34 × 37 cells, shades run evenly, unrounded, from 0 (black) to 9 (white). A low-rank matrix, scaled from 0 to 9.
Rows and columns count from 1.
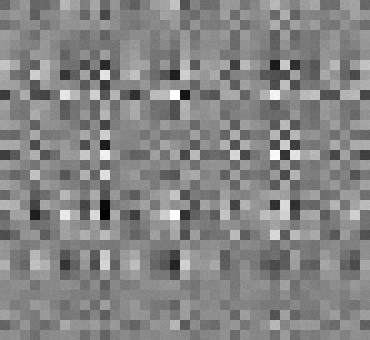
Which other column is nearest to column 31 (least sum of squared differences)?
35
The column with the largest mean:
29
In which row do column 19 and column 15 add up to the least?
10
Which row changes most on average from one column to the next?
22
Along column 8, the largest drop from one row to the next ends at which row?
11
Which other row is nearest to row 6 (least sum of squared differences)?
28
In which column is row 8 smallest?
18
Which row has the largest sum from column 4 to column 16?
16
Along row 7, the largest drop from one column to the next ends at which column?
30
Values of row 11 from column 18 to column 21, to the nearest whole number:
3 6 5 5
